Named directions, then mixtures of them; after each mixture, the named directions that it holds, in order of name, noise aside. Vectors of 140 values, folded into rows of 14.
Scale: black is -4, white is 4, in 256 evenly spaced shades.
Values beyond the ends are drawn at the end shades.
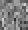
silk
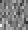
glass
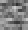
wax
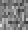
glass, wax.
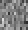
glass, silk.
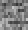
glass, wax.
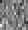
glass.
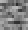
wax.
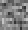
silk, wax.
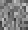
silk.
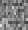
glass, wax.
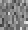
glass, silk.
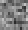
silk, wax.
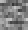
wax.
